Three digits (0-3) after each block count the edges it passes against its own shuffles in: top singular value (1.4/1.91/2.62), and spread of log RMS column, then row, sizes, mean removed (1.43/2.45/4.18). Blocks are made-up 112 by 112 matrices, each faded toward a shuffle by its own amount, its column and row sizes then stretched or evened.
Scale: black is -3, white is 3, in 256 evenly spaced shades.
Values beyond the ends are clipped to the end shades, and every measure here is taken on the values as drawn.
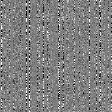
1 3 0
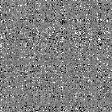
1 2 2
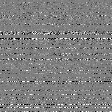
1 0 3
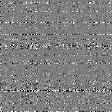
1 2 3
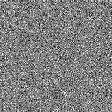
2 0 0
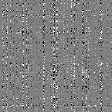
2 3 2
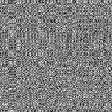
3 0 1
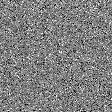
0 0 0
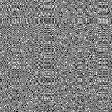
3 1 0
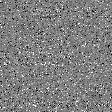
0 0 1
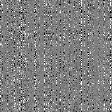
2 3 1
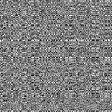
3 1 2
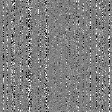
1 3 0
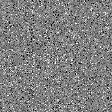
1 1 0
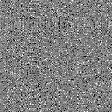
2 1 0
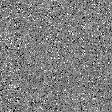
1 1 0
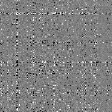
2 2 2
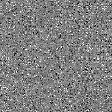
2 1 0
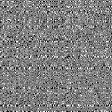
3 1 2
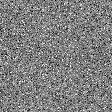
0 0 0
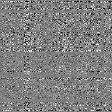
1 2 3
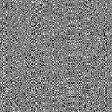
3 2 1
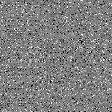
2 0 1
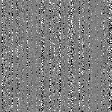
1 3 0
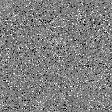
1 0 1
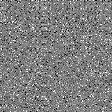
2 0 1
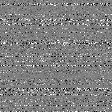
1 0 3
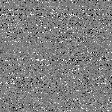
0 0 2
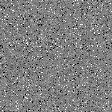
0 1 1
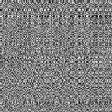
3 1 2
